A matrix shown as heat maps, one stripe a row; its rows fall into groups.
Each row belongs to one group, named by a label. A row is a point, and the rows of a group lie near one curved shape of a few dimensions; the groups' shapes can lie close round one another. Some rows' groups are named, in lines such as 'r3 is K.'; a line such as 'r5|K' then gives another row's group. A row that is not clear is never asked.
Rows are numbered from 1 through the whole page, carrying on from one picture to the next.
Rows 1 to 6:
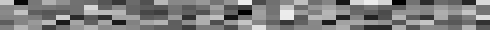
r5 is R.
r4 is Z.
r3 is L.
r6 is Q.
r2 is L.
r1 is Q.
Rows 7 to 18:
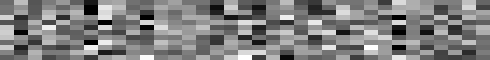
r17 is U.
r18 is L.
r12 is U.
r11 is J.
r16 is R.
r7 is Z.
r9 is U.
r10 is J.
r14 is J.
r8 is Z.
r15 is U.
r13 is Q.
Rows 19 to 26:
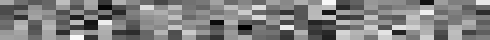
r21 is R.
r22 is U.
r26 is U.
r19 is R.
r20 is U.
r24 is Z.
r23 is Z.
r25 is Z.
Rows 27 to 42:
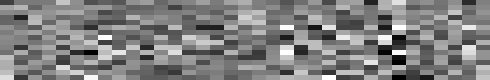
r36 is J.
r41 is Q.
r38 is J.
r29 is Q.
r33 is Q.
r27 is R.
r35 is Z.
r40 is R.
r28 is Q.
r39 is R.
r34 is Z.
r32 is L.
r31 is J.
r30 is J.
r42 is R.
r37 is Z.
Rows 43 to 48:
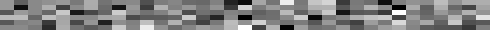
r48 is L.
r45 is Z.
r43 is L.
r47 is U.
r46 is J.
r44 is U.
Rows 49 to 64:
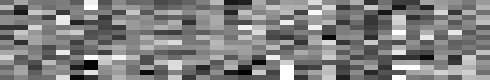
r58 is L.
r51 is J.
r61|U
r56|R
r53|Z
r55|Q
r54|J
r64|Z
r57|U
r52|R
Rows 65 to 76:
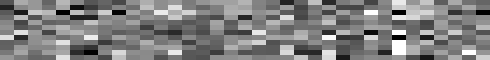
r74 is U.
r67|R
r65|R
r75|Z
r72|R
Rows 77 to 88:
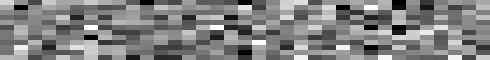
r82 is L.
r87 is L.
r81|L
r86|Q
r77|J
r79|L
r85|U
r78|Q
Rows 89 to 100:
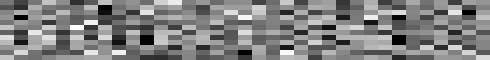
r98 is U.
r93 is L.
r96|U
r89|U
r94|U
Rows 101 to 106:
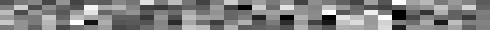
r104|Z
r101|U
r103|R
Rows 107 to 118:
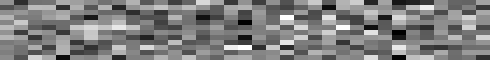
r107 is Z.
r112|Q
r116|L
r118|R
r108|R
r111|L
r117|Z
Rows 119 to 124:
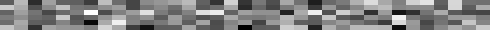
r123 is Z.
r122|L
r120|J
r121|L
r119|Z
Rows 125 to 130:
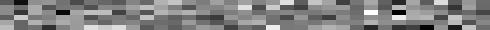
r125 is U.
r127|R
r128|U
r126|L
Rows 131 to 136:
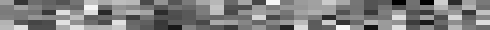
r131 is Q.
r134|Q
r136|Q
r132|L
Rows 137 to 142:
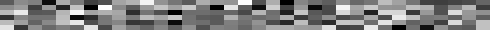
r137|L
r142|R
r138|Z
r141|Q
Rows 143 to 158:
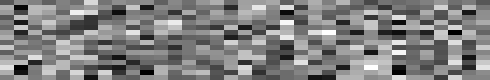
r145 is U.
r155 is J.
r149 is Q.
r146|R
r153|R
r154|U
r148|Z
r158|U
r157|U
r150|J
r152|Q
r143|L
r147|U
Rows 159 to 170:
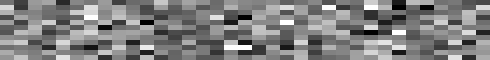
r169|J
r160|R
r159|R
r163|J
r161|Q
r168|L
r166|Q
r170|J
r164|U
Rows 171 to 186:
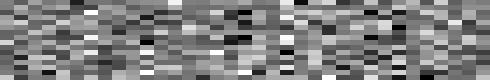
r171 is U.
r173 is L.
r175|J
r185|L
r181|L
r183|R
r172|Z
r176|Z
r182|J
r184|U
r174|J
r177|R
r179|J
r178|L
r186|R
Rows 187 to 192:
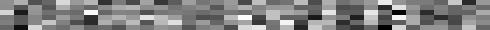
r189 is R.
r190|L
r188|L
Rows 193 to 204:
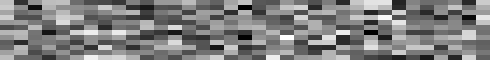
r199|Q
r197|R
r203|L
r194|J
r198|U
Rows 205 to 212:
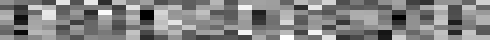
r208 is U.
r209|U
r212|L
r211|J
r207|U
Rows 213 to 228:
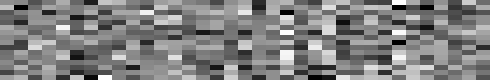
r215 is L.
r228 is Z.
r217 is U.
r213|Z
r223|Z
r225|L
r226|Z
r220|Q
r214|Q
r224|Z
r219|L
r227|U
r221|U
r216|U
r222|J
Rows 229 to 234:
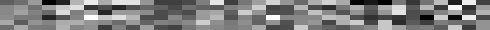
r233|Z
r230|Q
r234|J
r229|Q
